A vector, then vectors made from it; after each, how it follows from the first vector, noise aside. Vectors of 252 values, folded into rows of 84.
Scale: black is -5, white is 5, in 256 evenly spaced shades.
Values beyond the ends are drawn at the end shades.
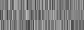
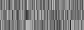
negated.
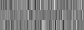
wrapped around, partly zeroed.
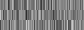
negated.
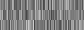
negated.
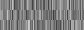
negated.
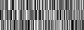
scaled up.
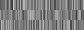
reversed.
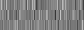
wrapped around, partly zeroed.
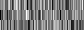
scaled up.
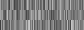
negated.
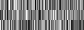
scaled up.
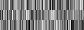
scaled up.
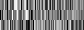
scaled up.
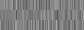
reversed, negated, shrunk.
